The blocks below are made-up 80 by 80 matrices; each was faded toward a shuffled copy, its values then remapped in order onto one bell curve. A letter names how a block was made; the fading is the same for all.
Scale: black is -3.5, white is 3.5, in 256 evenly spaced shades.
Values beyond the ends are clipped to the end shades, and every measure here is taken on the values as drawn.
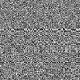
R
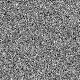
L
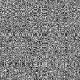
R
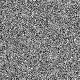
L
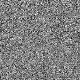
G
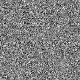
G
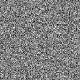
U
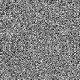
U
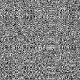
R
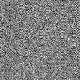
U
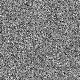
L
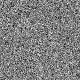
L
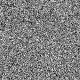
L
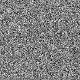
G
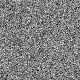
L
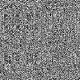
U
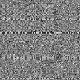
R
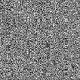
U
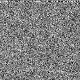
G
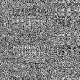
U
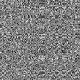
R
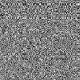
R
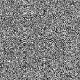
U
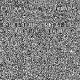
U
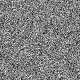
L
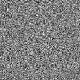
U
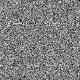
G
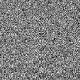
U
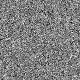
L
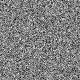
L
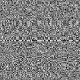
R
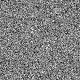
L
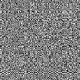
R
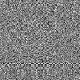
R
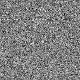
G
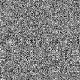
U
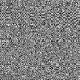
R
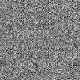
U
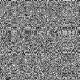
R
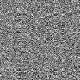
U
